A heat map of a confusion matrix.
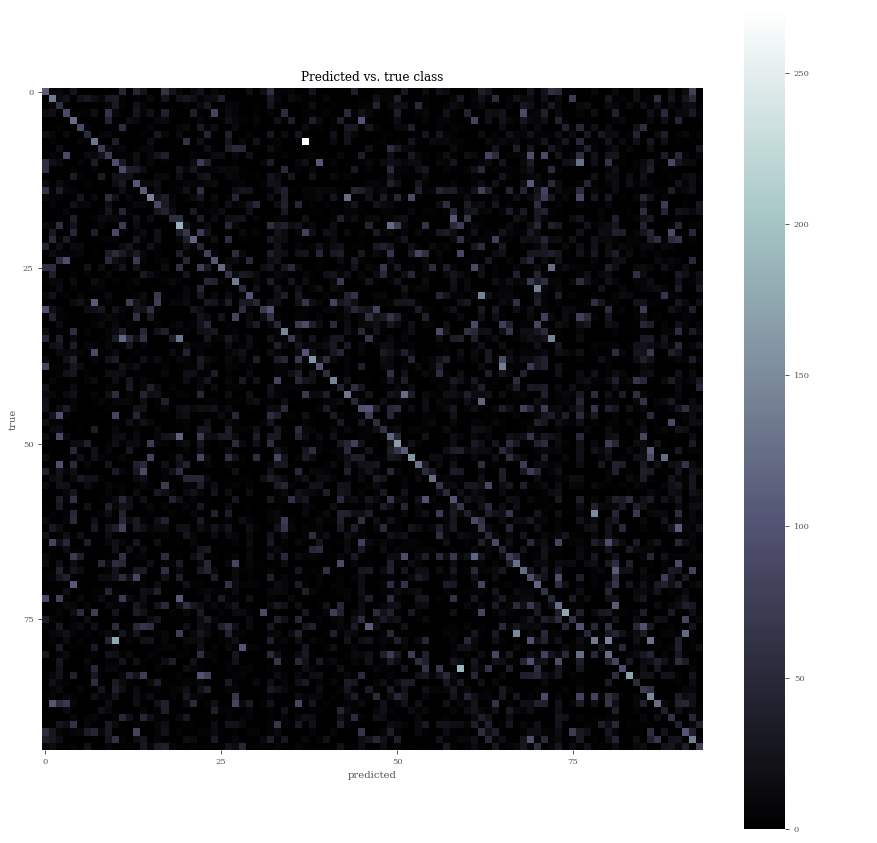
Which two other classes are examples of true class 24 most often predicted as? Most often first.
3, 13
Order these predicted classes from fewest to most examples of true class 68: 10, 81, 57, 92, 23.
57, 10, 23, 92, 81
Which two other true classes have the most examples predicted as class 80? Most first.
78, 64
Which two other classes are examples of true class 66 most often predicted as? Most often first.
61, 51
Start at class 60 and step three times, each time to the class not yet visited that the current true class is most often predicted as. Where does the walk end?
76
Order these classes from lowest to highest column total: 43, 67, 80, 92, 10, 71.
67, 43, 92, 10, 80, 71
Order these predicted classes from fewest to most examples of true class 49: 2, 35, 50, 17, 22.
35, 17, 50, 22, 2
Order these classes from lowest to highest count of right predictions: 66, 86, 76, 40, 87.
40, 66, 76, 87, 86
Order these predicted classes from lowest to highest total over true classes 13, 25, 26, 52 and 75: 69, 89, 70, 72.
89, 70, 69, 72
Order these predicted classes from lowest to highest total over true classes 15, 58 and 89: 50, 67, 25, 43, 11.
25, 67, 50, 11, 43
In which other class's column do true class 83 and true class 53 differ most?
22
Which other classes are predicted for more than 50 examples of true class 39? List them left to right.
0, 65, 69
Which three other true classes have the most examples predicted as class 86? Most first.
78, 51, 52
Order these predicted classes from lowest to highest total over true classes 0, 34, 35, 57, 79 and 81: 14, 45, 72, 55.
55, 45, 14, 72
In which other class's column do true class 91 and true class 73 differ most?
81
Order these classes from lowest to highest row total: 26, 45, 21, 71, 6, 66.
71, 6, 26, 21, 66, 45
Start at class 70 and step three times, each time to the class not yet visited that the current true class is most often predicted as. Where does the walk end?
46
